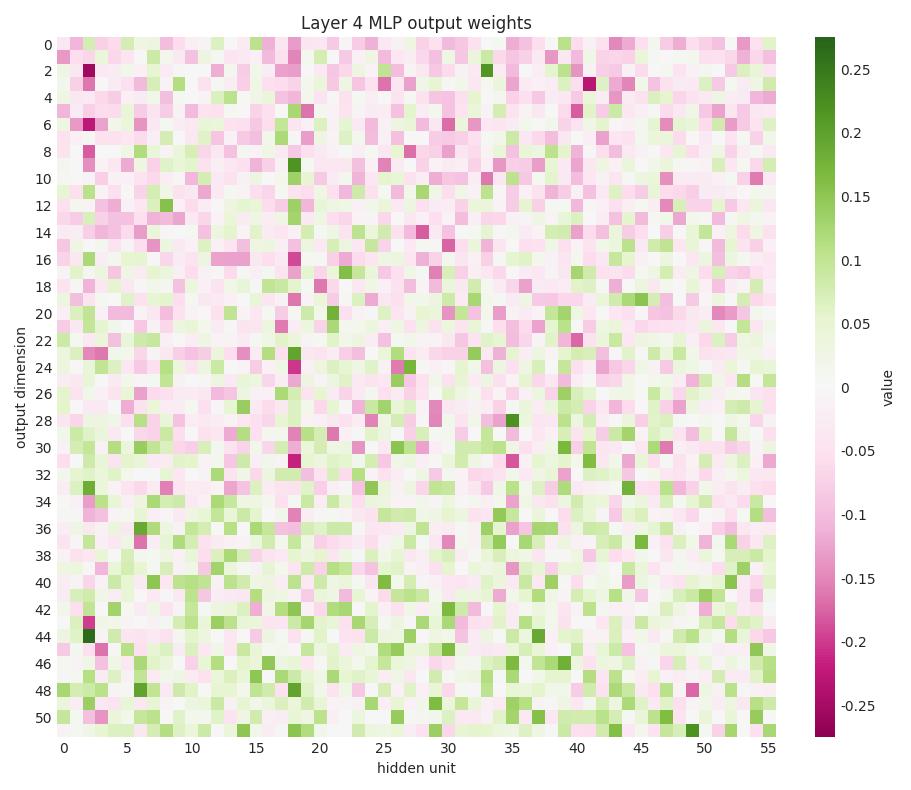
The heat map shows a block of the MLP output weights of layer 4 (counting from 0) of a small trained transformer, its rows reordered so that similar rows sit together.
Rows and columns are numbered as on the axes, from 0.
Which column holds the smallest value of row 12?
47
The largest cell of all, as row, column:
44, 2
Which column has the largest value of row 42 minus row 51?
30
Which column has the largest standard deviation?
18
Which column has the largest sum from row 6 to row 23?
46
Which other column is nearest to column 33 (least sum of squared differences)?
7
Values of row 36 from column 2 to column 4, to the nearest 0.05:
-0.05 0 0.05
